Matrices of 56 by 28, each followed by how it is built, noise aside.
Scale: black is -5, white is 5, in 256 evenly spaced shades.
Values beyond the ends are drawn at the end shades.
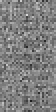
blocks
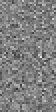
low rank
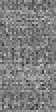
blocks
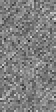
Hankel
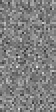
repeating columns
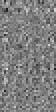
low rank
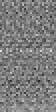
repeating columns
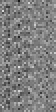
repeating rows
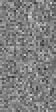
repeating rows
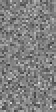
noise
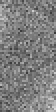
smooth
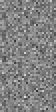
repeating rows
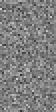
repeating rows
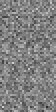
repeating columns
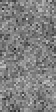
smooth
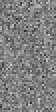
noise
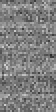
blocks
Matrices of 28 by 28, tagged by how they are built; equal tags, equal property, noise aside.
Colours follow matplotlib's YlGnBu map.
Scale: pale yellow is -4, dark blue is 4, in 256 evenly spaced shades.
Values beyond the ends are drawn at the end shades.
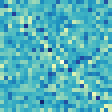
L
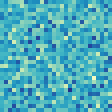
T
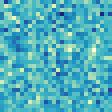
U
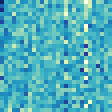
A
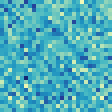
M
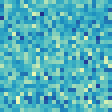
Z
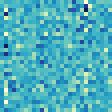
A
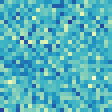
M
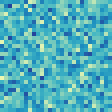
Z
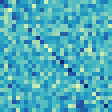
L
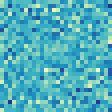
U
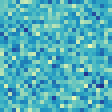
Z
